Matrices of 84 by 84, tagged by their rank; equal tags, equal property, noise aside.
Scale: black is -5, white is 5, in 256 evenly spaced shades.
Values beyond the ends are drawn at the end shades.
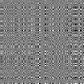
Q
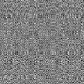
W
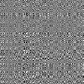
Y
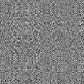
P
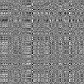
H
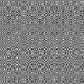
H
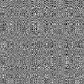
P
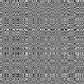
Q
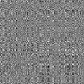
W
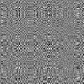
Y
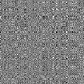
W
